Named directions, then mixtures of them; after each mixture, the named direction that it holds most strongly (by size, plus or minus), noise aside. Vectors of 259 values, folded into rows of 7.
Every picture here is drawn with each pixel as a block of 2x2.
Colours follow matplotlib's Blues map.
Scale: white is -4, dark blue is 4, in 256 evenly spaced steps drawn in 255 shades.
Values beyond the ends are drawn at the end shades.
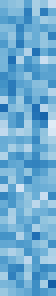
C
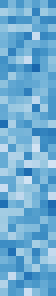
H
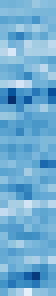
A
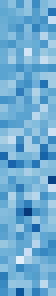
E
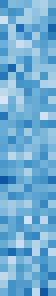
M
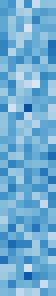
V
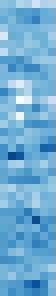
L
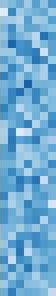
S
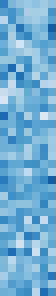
M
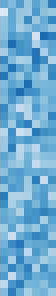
S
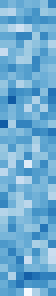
H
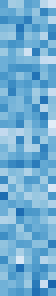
C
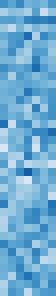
H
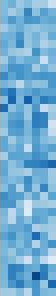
C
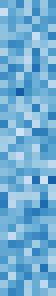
H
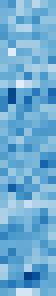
A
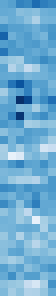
L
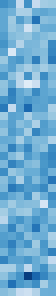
V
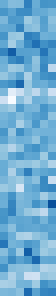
A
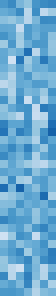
C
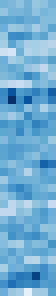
A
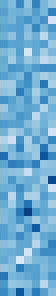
E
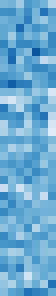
C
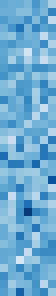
E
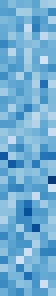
E
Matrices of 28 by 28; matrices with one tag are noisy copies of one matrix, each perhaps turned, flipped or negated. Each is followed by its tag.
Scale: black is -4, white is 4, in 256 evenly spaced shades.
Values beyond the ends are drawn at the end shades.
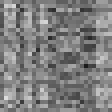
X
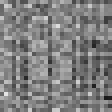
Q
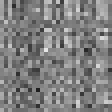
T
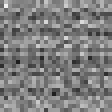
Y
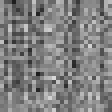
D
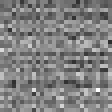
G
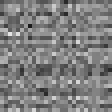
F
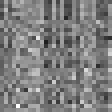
T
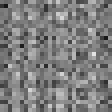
Y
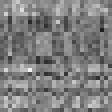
X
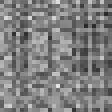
Q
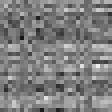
T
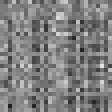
D
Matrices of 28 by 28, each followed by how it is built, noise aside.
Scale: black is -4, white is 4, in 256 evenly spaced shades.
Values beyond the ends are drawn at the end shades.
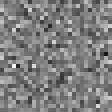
repeating rows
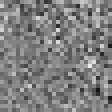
upper triangular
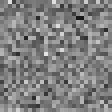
repeating columns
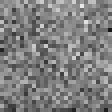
smooth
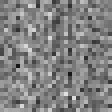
repeating rows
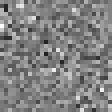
block diagonal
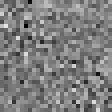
block diagonal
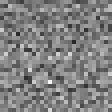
repeating columns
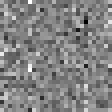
uneven columns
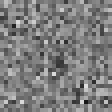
block diagonal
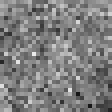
smooth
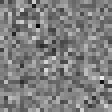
block diagonal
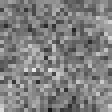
smooth
